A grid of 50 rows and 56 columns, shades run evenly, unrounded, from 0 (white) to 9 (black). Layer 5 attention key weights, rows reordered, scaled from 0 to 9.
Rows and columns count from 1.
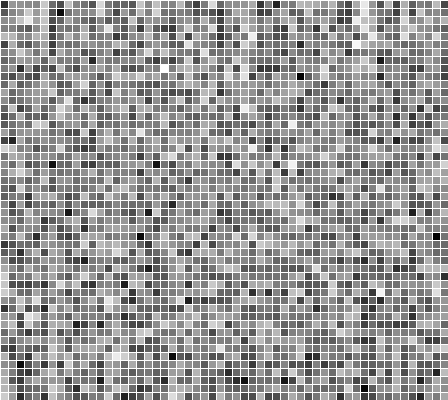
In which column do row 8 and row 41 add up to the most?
48
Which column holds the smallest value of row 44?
28
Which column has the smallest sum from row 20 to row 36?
37
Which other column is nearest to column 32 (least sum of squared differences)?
47
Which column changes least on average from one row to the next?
33
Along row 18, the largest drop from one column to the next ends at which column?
3
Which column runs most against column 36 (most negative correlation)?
19
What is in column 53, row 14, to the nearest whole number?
7
